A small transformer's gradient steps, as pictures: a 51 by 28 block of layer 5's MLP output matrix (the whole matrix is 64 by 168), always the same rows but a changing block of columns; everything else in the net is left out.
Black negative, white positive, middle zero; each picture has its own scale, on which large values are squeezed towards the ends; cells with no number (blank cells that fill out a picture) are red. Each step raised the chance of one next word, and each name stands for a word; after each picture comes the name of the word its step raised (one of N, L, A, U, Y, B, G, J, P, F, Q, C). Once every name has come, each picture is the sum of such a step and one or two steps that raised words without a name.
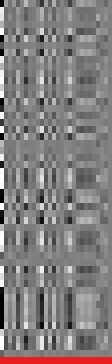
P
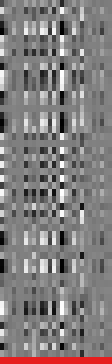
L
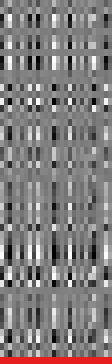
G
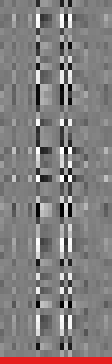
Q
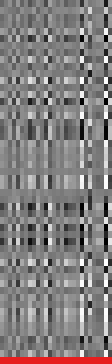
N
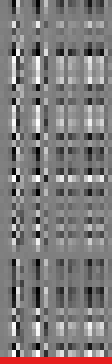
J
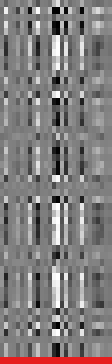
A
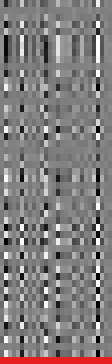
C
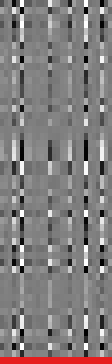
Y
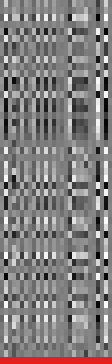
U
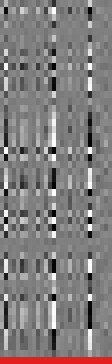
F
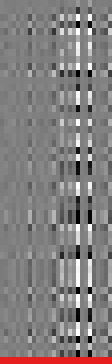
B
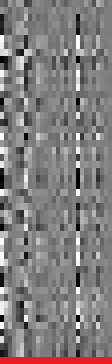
P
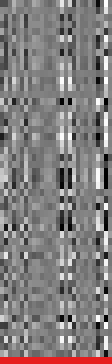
C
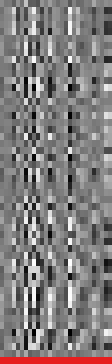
P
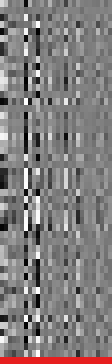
B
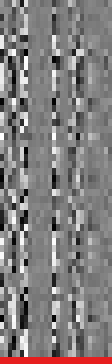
P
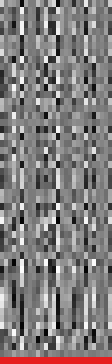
P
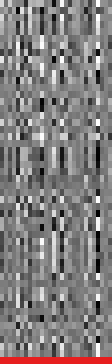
A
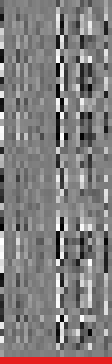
L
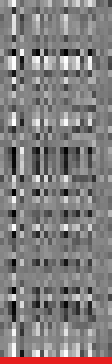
J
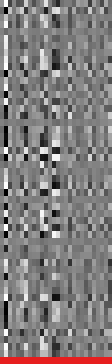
F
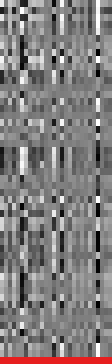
A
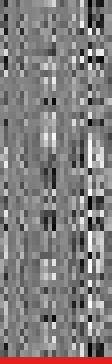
B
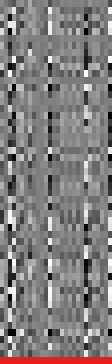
B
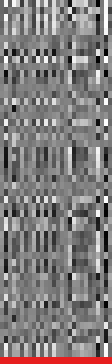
A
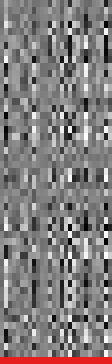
C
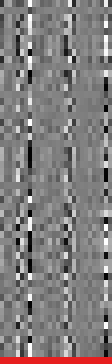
C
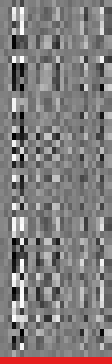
F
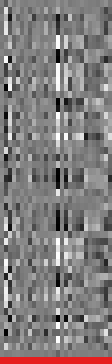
U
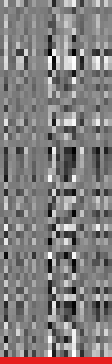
C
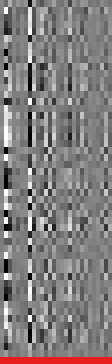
F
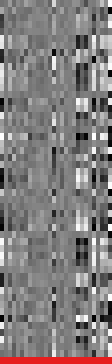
F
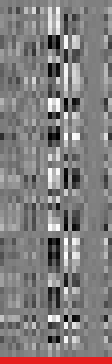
A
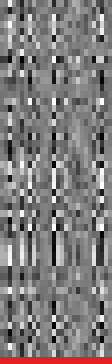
Y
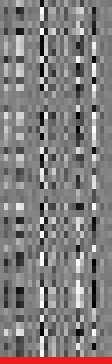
C
